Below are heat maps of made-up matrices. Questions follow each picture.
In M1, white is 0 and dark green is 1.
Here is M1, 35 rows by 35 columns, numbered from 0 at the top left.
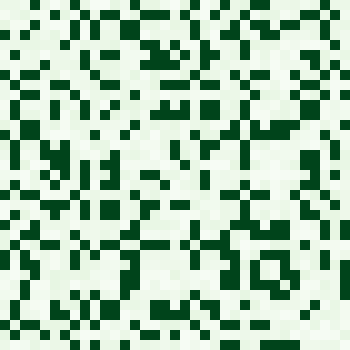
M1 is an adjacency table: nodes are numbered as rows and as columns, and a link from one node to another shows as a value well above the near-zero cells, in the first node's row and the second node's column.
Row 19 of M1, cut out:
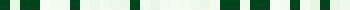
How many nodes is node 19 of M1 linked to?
11
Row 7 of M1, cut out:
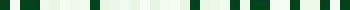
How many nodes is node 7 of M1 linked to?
11
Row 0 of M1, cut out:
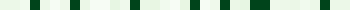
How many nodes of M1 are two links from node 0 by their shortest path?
9
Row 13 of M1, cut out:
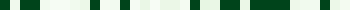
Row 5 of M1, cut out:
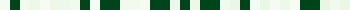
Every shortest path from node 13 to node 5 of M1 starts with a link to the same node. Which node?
node 22
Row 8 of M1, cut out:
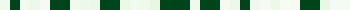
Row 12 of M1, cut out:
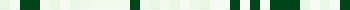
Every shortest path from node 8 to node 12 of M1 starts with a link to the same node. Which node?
node 24
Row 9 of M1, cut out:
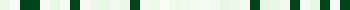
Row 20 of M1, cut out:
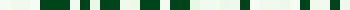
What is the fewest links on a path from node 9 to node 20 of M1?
4
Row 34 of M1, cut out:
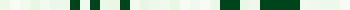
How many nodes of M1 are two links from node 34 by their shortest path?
8
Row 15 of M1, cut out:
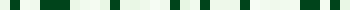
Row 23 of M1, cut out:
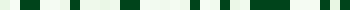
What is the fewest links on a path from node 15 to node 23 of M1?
3
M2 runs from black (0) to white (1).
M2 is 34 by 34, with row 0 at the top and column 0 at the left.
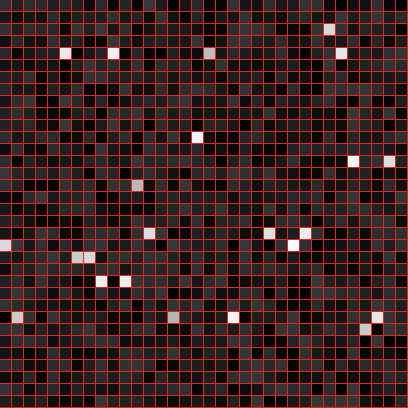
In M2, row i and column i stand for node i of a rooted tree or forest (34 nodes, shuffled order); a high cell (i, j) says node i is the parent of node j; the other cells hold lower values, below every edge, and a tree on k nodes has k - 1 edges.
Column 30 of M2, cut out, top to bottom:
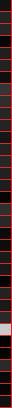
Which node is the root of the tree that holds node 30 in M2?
2
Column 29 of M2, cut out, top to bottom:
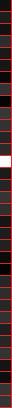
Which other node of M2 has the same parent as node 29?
32
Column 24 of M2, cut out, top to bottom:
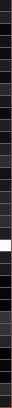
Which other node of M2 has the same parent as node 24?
0
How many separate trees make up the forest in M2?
11
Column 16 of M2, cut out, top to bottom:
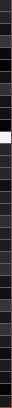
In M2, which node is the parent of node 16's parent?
15
